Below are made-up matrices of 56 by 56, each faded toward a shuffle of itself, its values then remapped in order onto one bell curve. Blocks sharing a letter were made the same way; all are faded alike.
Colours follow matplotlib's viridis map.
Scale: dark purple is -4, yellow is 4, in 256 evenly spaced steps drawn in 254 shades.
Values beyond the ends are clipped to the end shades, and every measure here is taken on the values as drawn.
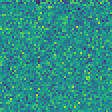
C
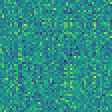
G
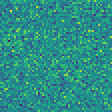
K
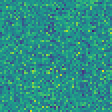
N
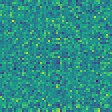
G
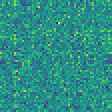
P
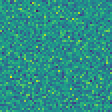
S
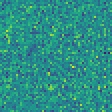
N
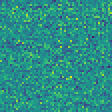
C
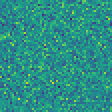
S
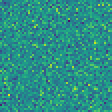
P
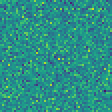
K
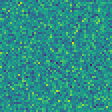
S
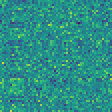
G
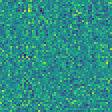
P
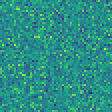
K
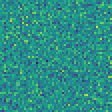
K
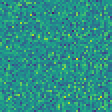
P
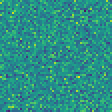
N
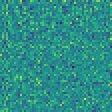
G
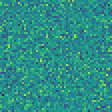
C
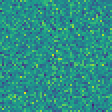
C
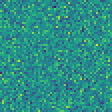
K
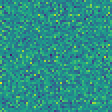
N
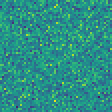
S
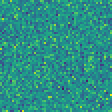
K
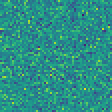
N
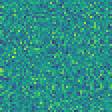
G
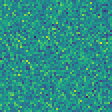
S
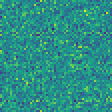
P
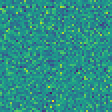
P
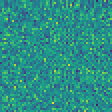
G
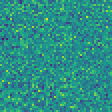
P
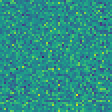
P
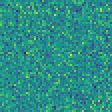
N
